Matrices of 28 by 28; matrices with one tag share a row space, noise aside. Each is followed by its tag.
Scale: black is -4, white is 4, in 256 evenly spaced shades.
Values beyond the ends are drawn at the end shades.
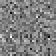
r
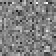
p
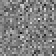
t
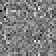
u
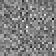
t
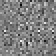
t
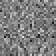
t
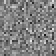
t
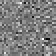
p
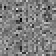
p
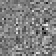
p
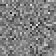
r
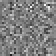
r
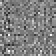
u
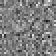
p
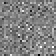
t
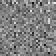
r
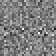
t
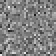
u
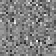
r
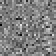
p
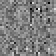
r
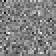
u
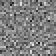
r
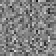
r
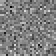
r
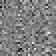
p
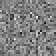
r
